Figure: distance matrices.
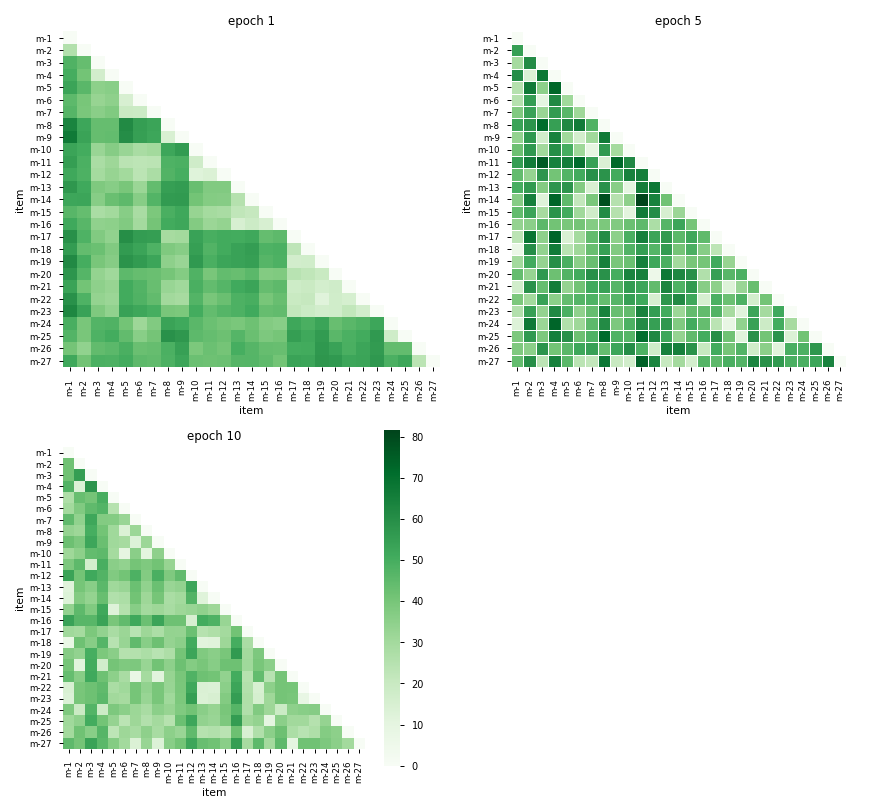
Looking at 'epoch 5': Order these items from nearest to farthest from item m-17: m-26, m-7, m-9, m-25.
m-9, m-7, m-26, m-25
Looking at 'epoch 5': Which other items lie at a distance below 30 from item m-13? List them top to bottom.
m-7, m-10, m-15, m-27
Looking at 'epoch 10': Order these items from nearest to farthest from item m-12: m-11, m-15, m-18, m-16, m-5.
m-16, m-15, m-5, m-11, m-18
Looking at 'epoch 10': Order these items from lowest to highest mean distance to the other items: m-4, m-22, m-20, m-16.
m-22, m-20, m-4, m-16
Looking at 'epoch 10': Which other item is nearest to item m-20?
m-2
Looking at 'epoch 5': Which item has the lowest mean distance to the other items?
m-1
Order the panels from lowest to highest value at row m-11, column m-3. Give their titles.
epoch 10, epoch 1, epoch 5
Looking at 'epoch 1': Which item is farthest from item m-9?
m-1
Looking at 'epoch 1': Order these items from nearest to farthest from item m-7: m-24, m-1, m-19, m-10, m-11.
m-11, m-10, m-24, m-1, m-19
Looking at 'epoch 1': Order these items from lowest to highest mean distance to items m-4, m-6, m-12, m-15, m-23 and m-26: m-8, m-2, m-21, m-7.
m-7, m-21, m-2, m-8
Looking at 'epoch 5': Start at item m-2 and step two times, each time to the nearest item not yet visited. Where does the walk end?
m-22
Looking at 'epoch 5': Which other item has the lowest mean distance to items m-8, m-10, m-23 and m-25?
m-19
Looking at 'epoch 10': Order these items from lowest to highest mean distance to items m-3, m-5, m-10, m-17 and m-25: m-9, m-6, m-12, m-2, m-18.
m-6, m-18, m-9, m-2, m-12
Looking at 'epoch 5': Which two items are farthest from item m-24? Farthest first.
m-4, m-2
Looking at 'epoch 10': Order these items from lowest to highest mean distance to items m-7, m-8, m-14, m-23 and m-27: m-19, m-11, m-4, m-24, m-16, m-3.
m-19, m-24, m-11, m-4, m-3, m-16
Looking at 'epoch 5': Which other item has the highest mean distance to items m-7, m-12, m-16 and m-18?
m-11
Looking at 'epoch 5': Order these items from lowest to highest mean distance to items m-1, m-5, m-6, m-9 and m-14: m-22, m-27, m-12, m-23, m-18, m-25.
m-18, m-27, m-23, m-25, m-22, m-12
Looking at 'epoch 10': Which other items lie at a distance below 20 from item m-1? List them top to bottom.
m-13, m-14, m-18, m-22, m-23
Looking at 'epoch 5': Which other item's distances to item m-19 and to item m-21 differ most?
m-25
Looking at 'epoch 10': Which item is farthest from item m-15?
m-4
